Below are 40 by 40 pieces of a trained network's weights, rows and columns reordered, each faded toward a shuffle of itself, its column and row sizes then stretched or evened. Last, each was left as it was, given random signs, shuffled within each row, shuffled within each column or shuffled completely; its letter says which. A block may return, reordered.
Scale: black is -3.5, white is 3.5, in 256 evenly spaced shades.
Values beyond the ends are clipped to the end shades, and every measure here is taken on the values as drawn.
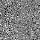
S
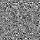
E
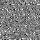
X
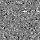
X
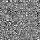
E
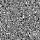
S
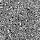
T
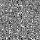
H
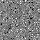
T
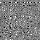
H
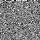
X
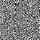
S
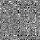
E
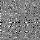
H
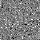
X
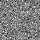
S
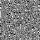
S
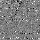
X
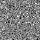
X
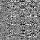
E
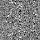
S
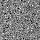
T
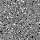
T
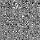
H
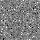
T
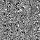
S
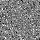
T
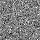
T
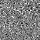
X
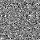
X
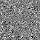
H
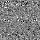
X
